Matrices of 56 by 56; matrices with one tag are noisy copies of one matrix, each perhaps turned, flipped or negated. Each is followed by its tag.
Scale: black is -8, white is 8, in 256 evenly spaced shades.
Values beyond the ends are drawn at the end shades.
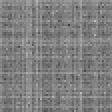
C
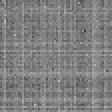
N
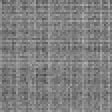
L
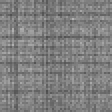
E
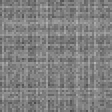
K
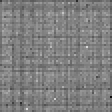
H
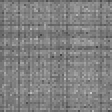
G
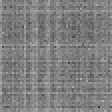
G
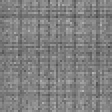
E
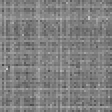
N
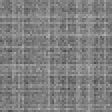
K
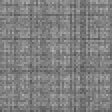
C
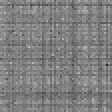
N
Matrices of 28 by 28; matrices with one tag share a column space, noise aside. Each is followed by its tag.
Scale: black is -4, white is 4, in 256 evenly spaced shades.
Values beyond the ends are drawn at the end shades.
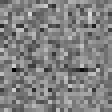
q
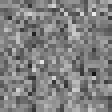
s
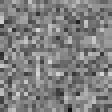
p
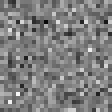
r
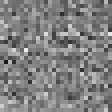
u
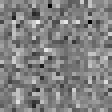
r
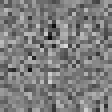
u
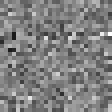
u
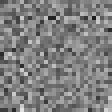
p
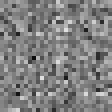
r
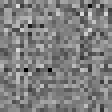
q
